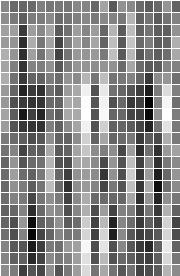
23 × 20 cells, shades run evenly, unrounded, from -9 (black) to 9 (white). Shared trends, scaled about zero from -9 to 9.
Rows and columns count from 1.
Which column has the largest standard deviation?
12
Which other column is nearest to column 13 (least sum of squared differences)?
11
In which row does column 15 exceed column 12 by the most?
15
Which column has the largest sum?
10
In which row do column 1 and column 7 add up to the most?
7
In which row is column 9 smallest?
19
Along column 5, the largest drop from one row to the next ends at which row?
8
